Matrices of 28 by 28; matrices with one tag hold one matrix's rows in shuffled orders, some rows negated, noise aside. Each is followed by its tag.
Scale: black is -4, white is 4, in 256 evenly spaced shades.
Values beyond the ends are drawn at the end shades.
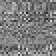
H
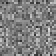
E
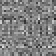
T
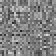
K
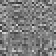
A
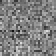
K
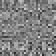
T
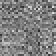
T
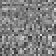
T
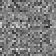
K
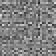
T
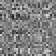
K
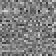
T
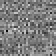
H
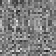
K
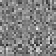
E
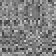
T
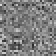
A
